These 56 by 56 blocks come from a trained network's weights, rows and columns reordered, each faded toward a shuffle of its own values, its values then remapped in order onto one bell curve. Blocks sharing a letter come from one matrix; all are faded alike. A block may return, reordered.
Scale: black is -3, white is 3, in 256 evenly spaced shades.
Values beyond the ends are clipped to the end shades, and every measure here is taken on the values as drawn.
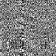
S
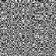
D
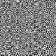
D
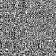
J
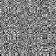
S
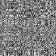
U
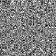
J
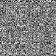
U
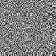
D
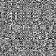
U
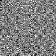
J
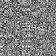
U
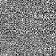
J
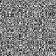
S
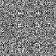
S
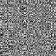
D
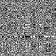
U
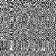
D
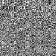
J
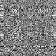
U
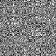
S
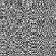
D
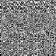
U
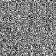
J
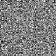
J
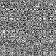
U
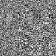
J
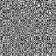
D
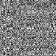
U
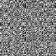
S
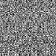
S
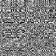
U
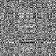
U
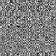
D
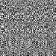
U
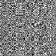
S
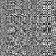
D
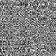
U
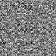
U
